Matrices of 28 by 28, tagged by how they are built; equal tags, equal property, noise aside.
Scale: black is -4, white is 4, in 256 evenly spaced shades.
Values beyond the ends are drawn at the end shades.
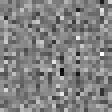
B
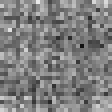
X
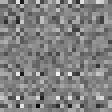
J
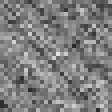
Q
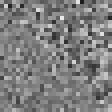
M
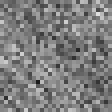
Q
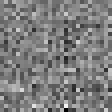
J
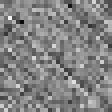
Q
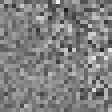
M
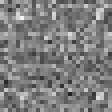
X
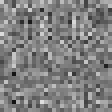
J
